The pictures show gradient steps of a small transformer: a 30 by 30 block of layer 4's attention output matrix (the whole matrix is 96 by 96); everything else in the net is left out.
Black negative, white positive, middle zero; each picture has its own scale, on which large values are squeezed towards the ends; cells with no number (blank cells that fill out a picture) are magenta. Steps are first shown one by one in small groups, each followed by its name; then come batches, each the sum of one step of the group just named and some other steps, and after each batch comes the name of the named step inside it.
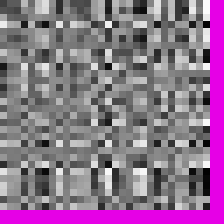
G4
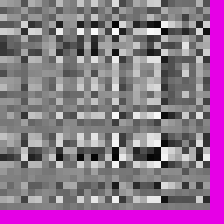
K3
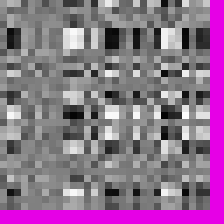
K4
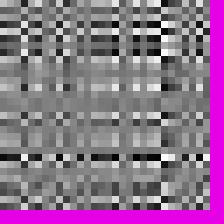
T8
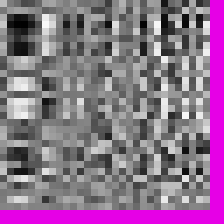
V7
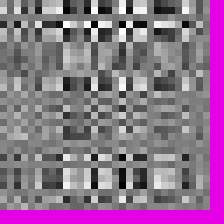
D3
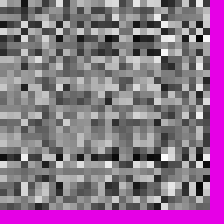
T8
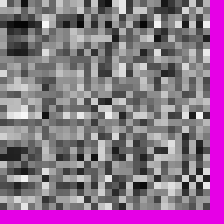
V7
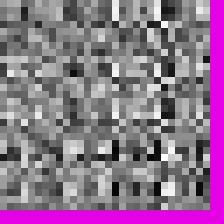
G4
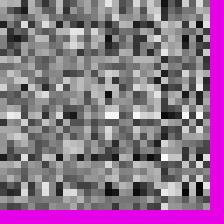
K4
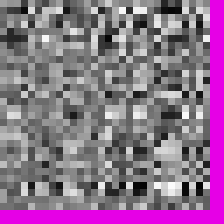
K4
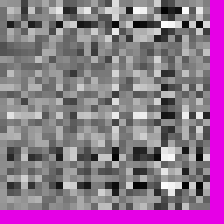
K3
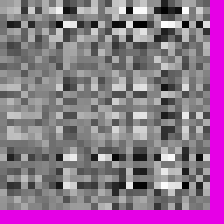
D3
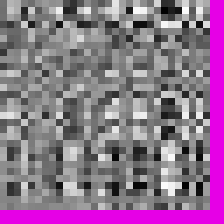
K4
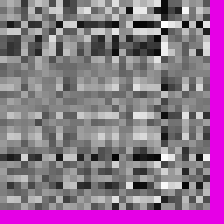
T8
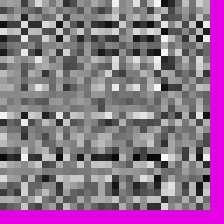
T8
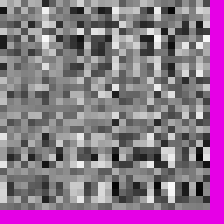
K3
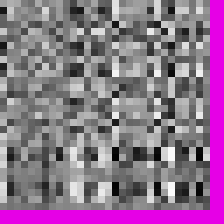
K3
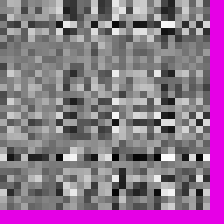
D3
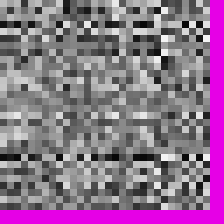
T8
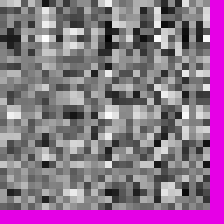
K4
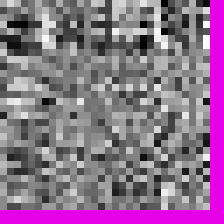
V7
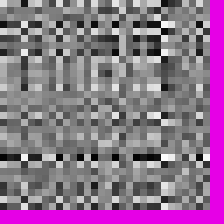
T8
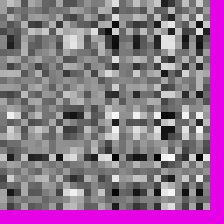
K4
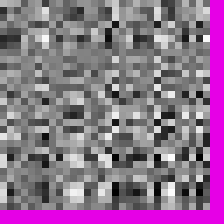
K4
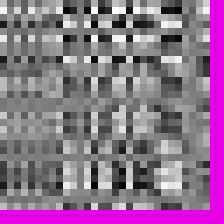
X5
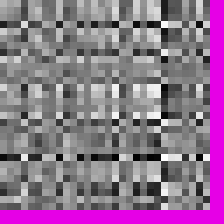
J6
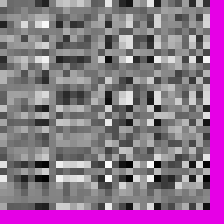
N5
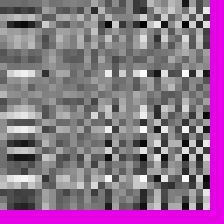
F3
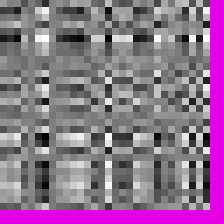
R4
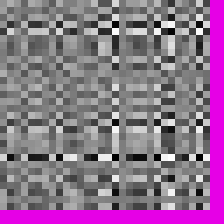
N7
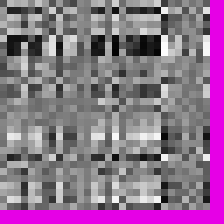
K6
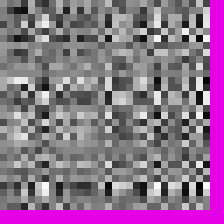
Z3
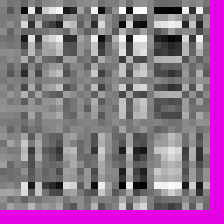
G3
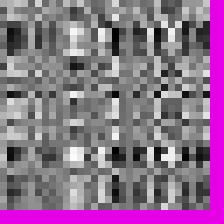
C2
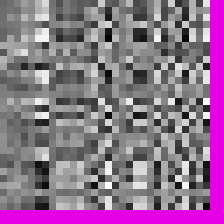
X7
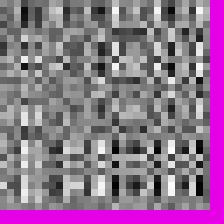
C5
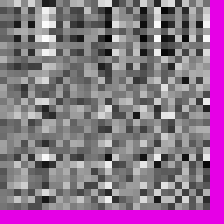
X7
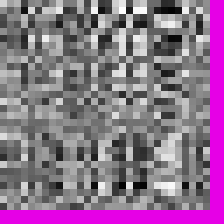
G3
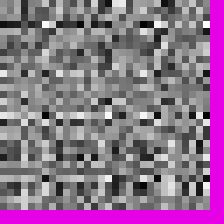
C5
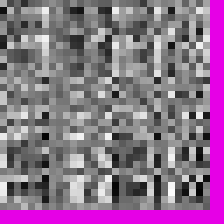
R4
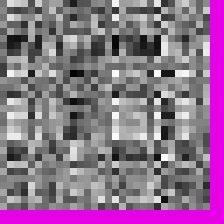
K6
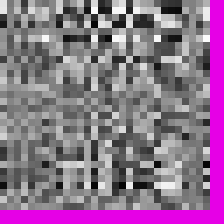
X5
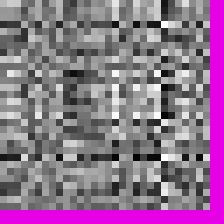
J6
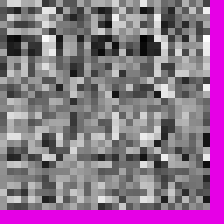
K6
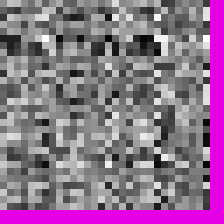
K6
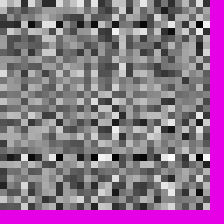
N7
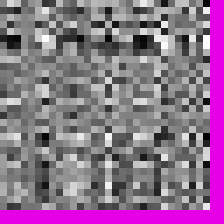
R4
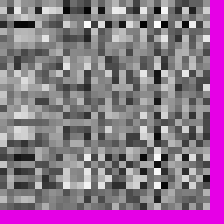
F3
